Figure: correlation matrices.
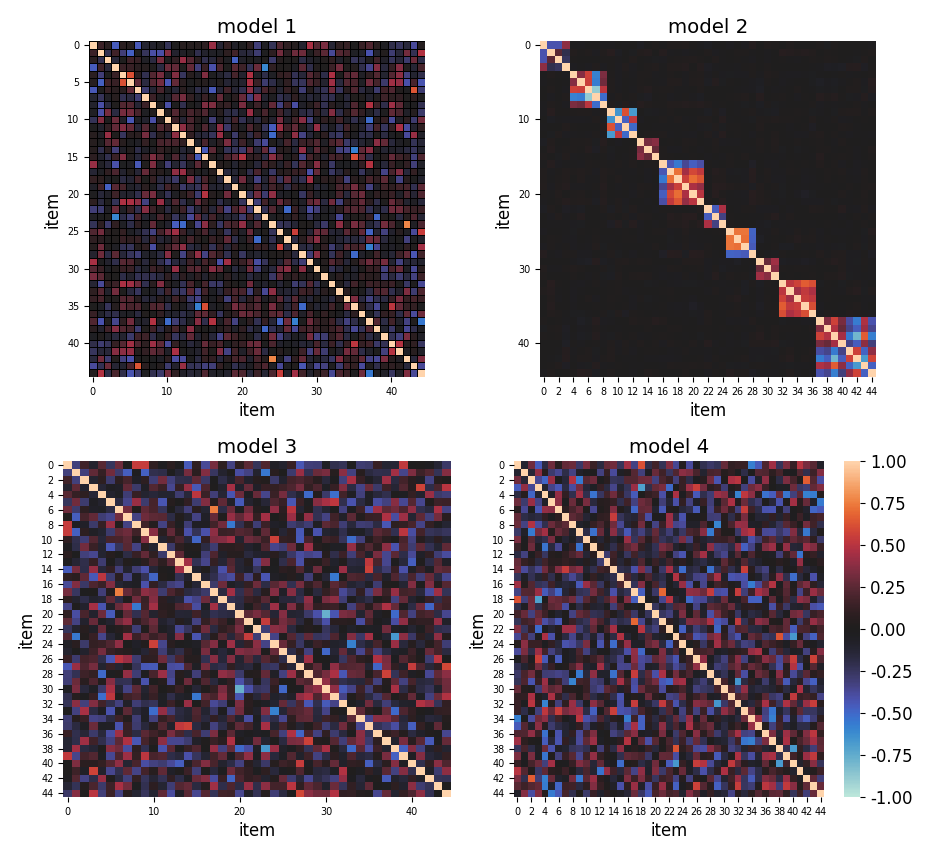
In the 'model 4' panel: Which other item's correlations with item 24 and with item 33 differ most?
14
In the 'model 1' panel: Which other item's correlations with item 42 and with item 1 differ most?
24
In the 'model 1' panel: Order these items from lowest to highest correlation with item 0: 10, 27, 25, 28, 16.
10, 28, 27, 25, 16
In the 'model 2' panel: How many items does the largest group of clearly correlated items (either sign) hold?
8
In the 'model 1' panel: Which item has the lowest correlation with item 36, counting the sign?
43
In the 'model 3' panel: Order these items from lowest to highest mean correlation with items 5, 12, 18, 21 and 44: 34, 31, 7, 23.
34, 7, 23, 31
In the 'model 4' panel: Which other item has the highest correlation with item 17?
21
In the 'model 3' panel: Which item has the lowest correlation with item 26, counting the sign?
5
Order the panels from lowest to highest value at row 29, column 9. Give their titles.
model 3, model 1, model 2, model 4
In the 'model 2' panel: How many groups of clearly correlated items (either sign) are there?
10
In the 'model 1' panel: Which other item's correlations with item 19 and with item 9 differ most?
2
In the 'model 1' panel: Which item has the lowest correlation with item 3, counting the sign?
23
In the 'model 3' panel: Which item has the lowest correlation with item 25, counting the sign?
30
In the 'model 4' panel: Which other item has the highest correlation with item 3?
26
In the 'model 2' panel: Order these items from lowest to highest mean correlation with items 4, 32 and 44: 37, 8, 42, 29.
37, 29, 8, 42
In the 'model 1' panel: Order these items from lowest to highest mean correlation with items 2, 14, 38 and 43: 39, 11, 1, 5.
1, 39, 11, 5
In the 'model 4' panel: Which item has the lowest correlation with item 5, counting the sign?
44
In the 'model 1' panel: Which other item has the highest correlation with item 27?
25
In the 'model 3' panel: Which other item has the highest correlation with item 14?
35
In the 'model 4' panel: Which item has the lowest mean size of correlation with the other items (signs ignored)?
13
